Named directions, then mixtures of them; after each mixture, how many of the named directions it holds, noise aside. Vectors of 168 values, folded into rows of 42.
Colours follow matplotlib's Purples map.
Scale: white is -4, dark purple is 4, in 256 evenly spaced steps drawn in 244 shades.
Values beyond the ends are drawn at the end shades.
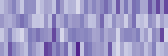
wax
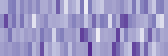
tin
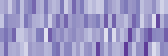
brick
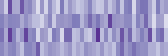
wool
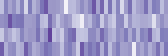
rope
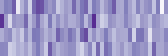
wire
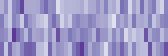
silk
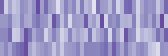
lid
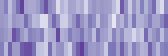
one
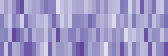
one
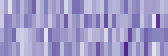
one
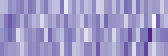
three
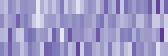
two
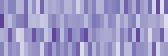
three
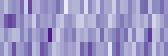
three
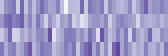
two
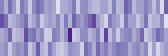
three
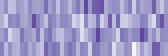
two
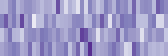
two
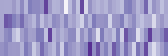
four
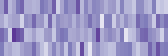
four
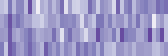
four
